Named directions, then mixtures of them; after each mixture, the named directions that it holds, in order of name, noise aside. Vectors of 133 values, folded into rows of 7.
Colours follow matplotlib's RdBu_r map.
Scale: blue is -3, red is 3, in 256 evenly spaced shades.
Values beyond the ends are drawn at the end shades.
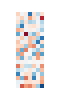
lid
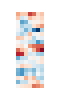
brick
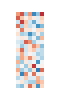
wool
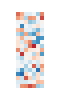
brick, lid, wool.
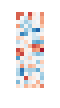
brick, wool.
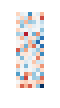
lid.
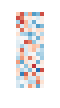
wool.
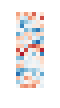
brick, lid.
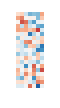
brick, lid, wool.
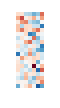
brick, lid, wool.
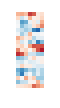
brick.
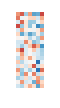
wool.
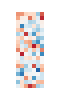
brick, lid, wool.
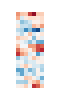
brick.
